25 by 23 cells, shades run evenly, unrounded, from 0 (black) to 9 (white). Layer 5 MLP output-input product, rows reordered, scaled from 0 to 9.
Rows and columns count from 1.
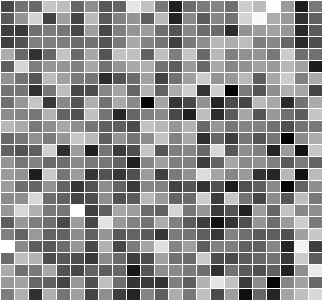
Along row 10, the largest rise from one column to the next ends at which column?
15
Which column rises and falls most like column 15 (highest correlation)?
17
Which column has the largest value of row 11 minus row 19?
16
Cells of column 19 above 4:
13
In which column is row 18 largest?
6
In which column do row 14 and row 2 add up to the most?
19
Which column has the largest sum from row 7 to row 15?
23
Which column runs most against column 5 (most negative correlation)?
8
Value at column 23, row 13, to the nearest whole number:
7
